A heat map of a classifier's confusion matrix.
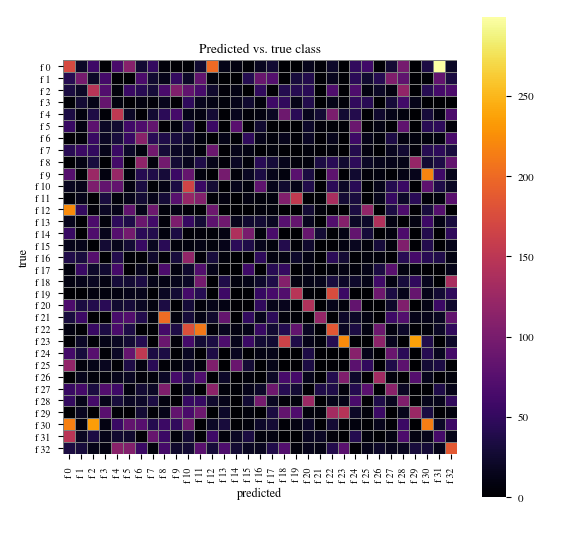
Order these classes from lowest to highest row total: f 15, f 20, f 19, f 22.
f 15, f 20, f 19, f 22
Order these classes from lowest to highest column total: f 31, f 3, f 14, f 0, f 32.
f 14, f 3, f 31, f 32, f 0
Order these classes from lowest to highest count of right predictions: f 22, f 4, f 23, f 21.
f 21, f 4, f 22, f 23
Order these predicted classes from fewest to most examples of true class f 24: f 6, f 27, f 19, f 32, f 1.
f 19, f 1, f 32, f 27, f 6
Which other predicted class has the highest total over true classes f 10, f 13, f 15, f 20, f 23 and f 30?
f 2
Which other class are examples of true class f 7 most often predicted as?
f 12
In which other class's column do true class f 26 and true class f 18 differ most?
f 32
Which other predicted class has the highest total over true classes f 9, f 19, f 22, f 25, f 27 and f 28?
f 10
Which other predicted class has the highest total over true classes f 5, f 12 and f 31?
f 0
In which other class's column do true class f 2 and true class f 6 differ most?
f 28
